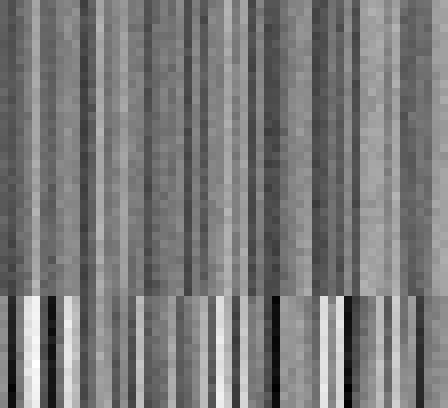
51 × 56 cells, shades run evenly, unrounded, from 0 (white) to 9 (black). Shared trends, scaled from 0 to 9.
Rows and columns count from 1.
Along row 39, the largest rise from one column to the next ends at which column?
44
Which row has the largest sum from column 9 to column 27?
34
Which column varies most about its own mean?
41
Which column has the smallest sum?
5
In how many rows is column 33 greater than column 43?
14
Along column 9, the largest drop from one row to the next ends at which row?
38
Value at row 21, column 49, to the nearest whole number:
4
